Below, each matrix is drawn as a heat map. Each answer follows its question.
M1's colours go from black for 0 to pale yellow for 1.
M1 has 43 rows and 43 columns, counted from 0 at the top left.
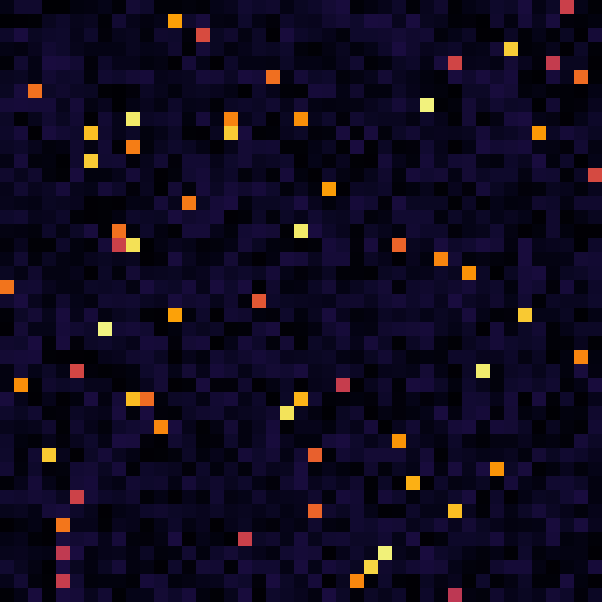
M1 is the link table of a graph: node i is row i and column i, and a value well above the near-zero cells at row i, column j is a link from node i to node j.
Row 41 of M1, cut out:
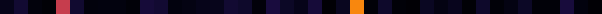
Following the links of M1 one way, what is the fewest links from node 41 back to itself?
2
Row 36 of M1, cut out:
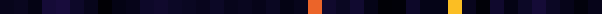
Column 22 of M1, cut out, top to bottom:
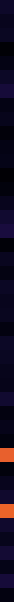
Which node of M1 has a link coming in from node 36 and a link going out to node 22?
node 32
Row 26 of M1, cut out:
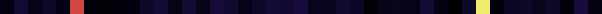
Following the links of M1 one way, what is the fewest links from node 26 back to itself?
6
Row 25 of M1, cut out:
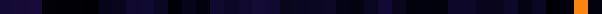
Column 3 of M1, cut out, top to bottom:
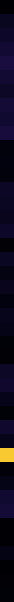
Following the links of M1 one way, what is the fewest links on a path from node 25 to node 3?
4
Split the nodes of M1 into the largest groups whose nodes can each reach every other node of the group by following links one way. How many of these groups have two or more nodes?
6
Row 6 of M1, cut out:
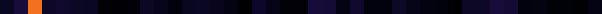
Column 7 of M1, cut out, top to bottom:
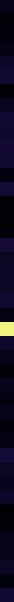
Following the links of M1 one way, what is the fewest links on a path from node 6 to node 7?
5
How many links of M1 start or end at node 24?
1
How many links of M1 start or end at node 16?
4
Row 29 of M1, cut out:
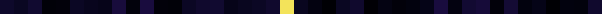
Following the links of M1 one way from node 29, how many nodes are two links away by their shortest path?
1
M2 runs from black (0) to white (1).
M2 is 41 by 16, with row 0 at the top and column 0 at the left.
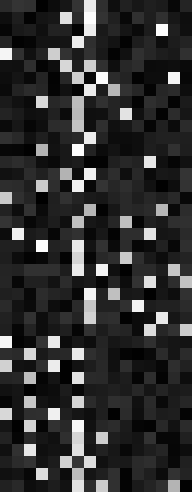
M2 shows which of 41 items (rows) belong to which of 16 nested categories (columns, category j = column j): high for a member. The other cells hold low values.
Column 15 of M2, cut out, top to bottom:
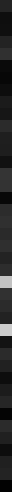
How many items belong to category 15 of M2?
2
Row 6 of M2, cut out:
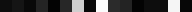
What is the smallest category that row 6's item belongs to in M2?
14
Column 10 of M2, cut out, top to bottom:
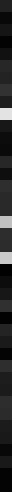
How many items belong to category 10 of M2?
3
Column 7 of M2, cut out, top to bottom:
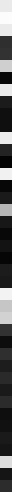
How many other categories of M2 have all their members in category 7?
4
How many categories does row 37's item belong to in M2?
2
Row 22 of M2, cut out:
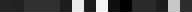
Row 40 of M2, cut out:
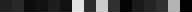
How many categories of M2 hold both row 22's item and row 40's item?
3
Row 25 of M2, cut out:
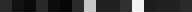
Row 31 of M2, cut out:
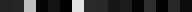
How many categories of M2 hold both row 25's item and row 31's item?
0
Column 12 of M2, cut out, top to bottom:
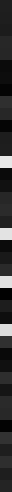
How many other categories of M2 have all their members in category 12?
2
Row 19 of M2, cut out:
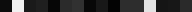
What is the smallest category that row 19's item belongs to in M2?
1
